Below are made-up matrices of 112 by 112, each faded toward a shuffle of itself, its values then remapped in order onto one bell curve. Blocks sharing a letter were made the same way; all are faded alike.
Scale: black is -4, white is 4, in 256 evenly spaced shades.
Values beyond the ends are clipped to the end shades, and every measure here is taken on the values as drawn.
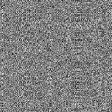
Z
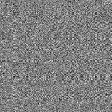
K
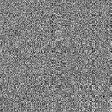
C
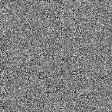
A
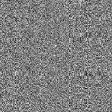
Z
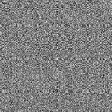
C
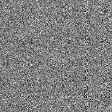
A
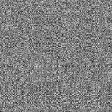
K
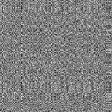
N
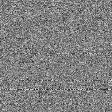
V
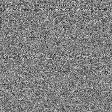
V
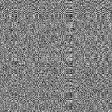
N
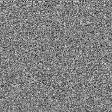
V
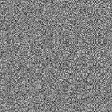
C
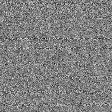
V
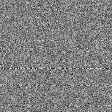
V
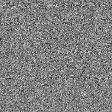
V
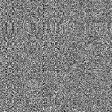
Z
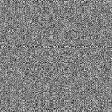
K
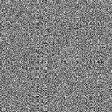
C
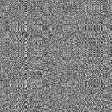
N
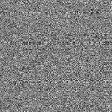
K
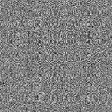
C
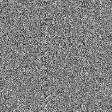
A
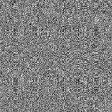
C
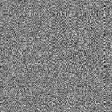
C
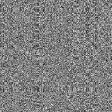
Z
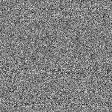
V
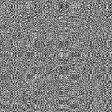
N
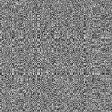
N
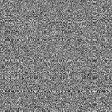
K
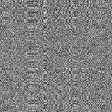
N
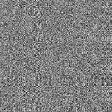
Z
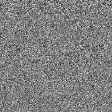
V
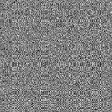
N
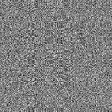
C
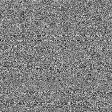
V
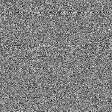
V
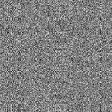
Z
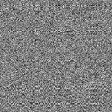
K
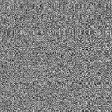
C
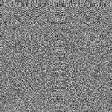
C
